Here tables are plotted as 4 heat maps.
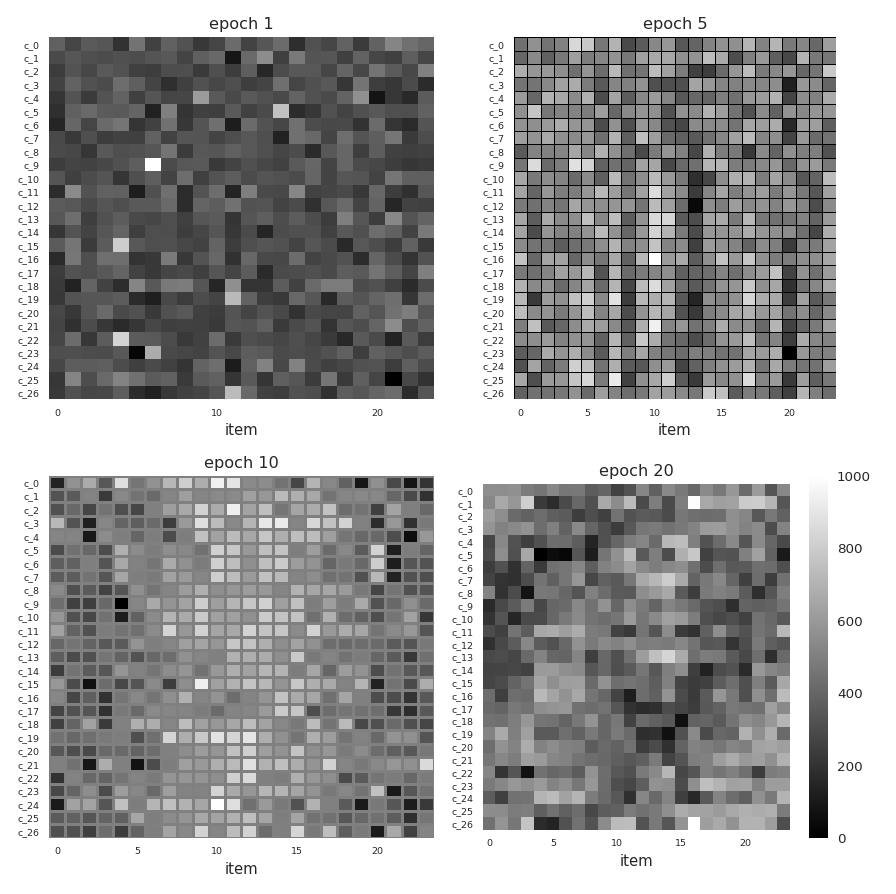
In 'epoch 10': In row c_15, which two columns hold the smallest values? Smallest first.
2, 20
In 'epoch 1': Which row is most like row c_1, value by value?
c_24
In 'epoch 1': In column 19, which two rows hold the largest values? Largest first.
c_4, c_3
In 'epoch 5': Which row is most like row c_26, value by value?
c_1
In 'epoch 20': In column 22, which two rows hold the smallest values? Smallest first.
c_13, c_7
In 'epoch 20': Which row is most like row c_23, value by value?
c_21
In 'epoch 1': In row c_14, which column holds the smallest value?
13
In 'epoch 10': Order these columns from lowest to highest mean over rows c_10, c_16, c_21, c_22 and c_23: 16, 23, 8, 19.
19, 23, 16, 8
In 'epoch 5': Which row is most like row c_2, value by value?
c_10
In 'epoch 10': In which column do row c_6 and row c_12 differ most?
20
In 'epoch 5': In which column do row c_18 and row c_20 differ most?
20
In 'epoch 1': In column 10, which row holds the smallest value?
c_18
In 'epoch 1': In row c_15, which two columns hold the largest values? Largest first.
4, 1
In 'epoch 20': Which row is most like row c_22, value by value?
c_8
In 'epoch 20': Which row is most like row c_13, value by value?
c_7
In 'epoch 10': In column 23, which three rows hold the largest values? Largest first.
c_21, c_15, c_4
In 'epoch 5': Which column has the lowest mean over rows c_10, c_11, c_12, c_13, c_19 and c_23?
13
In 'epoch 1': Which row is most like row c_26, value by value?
c_19
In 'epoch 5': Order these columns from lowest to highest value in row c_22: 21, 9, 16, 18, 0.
18, 0, 16, 21, 9
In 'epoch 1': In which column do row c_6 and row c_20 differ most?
22
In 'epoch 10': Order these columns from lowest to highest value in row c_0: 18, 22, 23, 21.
22, 23, 21, 18
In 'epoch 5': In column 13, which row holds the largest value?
c_3
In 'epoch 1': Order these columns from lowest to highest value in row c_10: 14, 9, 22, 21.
9, 14, 22, 21
